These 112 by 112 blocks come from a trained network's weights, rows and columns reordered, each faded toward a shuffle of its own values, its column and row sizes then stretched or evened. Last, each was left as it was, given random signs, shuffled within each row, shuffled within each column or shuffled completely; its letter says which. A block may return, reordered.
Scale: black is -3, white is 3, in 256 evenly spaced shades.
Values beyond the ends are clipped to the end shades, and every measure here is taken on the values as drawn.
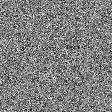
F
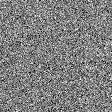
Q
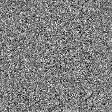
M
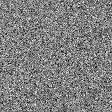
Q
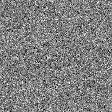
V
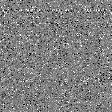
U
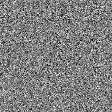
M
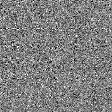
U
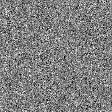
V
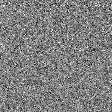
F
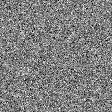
Q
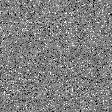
F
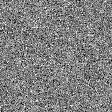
Q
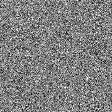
V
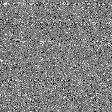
F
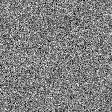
Q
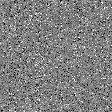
V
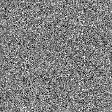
V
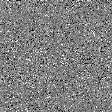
U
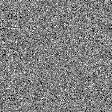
M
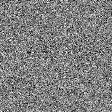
F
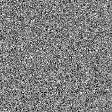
M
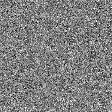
V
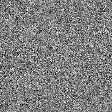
M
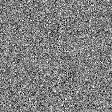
F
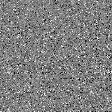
M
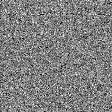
F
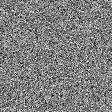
Q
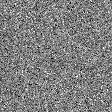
Q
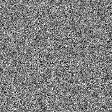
M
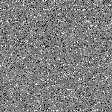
F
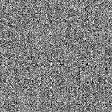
U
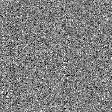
V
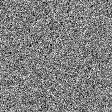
Q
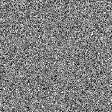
U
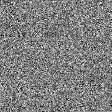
U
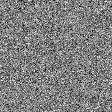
F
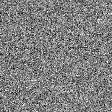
F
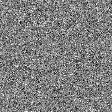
M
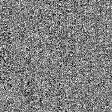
V
